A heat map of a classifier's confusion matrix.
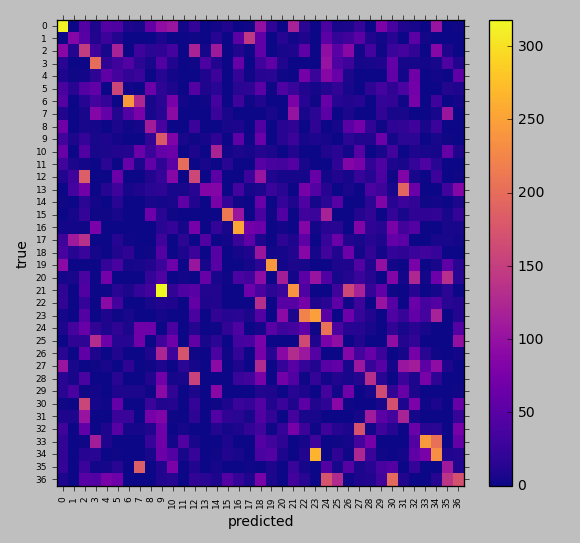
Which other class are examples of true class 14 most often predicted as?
29
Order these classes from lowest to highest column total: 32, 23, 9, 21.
23, 21, 32, 9
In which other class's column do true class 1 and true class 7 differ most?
17
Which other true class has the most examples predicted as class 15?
36
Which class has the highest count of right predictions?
0
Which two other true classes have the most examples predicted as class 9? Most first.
21, 26
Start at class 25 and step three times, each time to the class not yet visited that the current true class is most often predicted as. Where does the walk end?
26
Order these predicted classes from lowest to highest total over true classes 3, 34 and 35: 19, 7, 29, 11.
11, 29, 19, 7
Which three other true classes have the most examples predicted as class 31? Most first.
13, 27, 12
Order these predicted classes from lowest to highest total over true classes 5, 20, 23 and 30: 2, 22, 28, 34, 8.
28, 8, 34, 2, 22
